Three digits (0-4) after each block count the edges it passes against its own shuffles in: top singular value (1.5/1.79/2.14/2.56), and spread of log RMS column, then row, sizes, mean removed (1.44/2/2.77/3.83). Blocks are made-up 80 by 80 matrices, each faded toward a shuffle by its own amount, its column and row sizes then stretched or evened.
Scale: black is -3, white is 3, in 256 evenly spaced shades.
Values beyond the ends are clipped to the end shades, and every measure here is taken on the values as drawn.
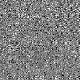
3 0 2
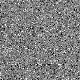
0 0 1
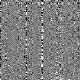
3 3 1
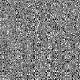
3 2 1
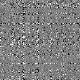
2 3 3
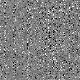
1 3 0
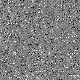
0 0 1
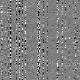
3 4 1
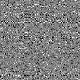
3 0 2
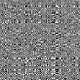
4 2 3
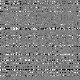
3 2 4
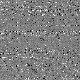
0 0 3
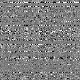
2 1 4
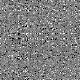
2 2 2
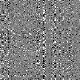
3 3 2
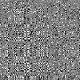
4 2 2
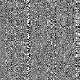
3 3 0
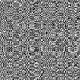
4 2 0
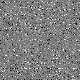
0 0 2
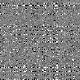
2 2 3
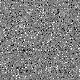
1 0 1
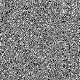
1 1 0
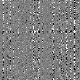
3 4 1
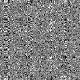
3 2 1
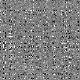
2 3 3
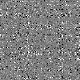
1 2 2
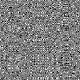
3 0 1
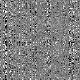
1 4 1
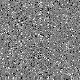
2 1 0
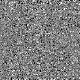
0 1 2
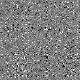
1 2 2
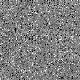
2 1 0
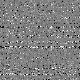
1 0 3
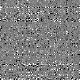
2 2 3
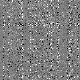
0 3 2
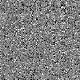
2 1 0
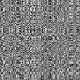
4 2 0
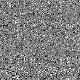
1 0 2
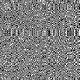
4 2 0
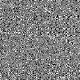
2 1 2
